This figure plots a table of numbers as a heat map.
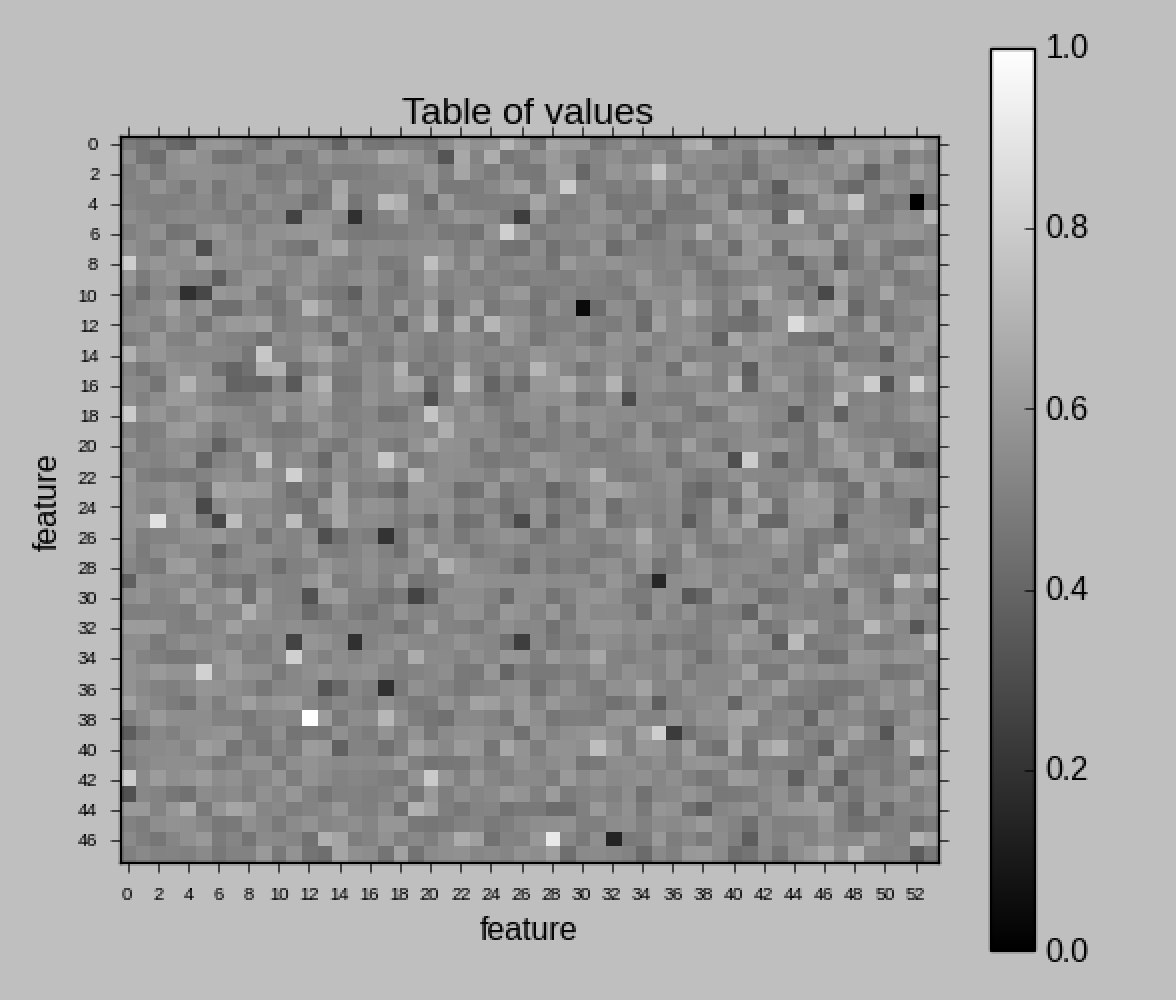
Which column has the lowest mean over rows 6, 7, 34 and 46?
32
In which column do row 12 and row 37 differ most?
44
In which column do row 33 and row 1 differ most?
15
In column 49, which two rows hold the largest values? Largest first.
16, 32
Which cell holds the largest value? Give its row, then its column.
38, 12
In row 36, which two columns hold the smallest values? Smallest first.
17, 13
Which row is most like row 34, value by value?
22
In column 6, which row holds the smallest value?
25
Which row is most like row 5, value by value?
33
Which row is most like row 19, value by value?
28
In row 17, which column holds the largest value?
47
